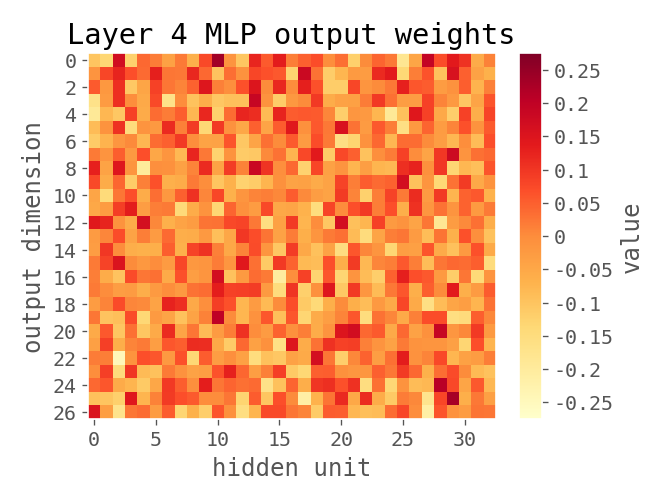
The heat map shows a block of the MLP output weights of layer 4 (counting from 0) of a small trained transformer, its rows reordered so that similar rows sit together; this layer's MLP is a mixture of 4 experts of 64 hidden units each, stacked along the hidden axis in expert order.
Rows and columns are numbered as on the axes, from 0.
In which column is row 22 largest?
18
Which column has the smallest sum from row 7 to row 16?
22
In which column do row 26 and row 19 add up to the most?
10
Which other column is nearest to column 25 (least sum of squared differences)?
0
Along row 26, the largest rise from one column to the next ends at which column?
28
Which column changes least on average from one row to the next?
5
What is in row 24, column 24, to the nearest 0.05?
-0.15
